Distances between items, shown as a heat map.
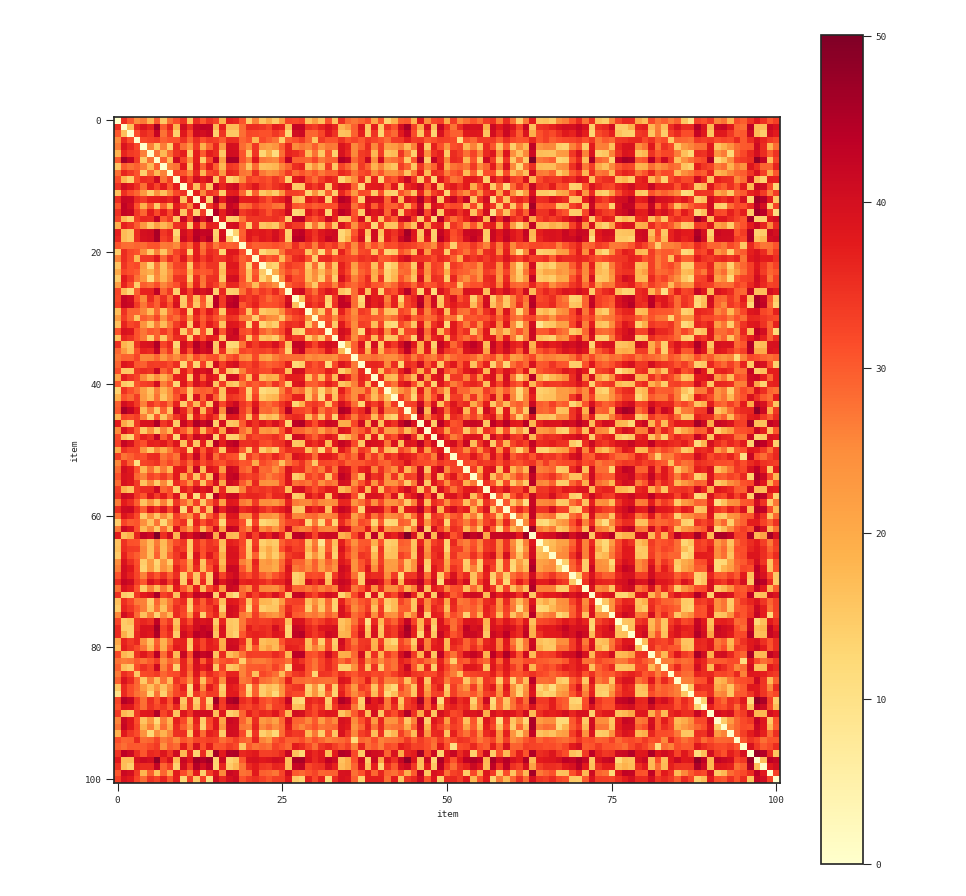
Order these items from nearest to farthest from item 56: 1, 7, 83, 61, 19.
83, 1, 19, 7, 61
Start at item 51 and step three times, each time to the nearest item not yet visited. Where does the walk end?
19
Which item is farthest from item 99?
63
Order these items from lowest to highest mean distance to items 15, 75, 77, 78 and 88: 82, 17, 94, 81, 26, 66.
26, 17, 81, 82, 94, 66
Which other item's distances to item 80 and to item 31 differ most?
64
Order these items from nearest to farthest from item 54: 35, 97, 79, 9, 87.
87, 79, 9, 35, 97
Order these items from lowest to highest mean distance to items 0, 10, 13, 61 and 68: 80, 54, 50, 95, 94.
50, 80, 54, 94, 95
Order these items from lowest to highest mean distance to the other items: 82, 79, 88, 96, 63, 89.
79, 82, 89, 88, 96, 63
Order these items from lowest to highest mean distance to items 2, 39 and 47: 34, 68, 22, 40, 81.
22, 68, 40, 81, 34
